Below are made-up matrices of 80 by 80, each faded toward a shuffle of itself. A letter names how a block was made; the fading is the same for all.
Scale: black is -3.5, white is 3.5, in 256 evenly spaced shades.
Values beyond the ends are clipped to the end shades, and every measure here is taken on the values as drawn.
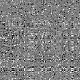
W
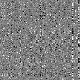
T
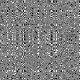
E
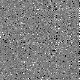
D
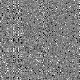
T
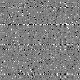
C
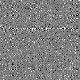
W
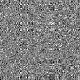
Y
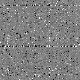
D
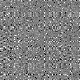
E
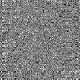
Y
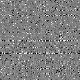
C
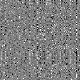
T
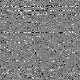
W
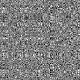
Y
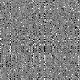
T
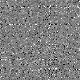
D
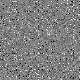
D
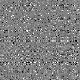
W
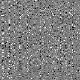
T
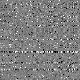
W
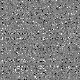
D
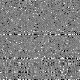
W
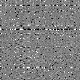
C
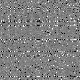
C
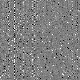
T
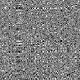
Y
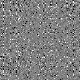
T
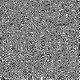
D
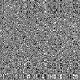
Y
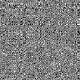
Y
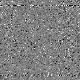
D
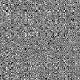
Y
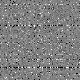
C
